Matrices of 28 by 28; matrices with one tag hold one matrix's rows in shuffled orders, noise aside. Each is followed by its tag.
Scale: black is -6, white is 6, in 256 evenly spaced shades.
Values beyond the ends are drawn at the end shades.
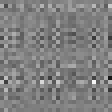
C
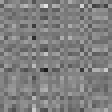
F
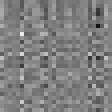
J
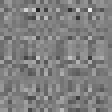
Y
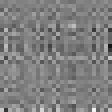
C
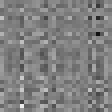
J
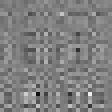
Y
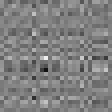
F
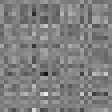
F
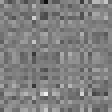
F
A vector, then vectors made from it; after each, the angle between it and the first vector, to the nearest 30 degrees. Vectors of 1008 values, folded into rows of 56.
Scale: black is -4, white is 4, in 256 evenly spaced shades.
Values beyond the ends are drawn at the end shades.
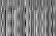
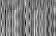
30 degrees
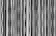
60 degrees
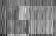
120 degrees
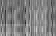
30 degrees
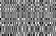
90 degrees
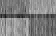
60 degrees
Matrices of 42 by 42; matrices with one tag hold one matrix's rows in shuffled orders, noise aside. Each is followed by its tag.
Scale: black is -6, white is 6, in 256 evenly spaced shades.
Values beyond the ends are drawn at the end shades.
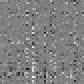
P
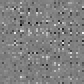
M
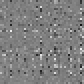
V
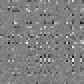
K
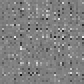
M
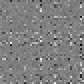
V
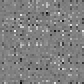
M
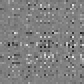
K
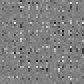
M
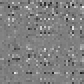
K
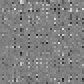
M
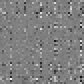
V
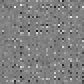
M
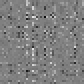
P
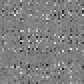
M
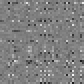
K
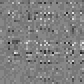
K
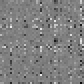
V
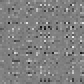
K
